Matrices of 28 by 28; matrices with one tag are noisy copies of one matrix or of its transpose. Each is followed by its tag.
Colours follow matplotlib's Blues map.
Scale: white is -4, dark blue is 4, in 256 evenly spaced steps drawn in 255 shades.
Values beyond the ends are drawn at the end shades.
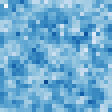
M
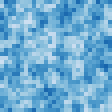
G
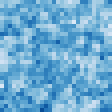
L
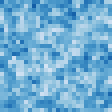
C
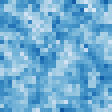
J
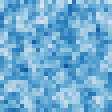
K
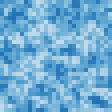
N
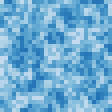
M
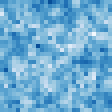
C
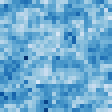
G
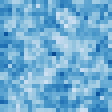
C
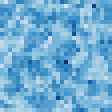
K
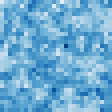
L
